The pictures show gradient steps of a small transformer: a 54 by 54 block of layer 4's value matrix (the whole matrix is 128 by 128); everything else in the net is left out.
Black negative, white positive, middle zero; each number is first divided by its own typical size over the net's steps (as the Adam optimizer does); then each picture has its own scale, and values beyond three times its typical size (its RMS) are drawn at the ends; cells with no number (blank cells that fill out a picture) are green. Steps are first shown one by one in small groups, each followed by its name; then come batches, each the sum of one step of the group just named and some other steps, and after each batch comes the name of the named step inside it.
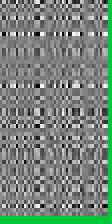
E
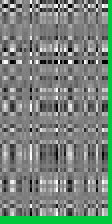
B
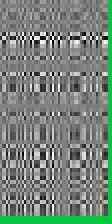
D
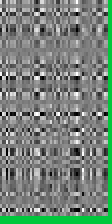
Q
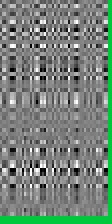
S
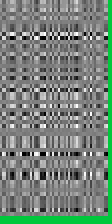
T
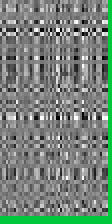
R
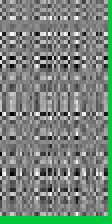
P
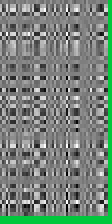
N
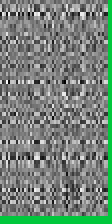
N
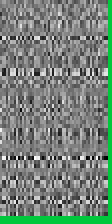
D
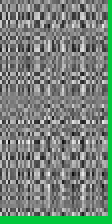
D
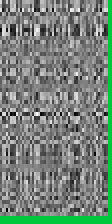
Q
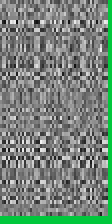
R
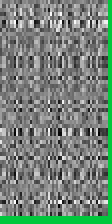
R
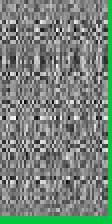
R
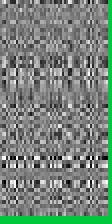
B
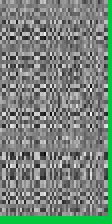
T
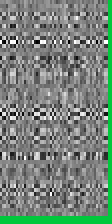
P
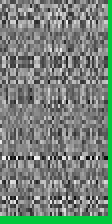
B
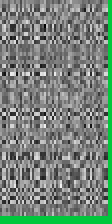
T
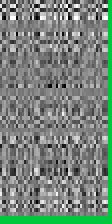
E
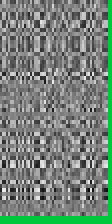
S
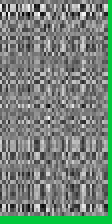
N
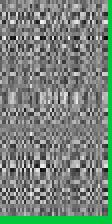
S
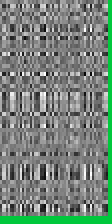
T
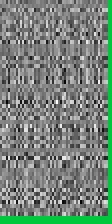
R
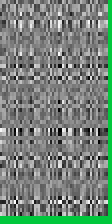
N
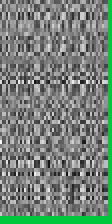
N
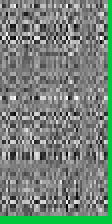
N
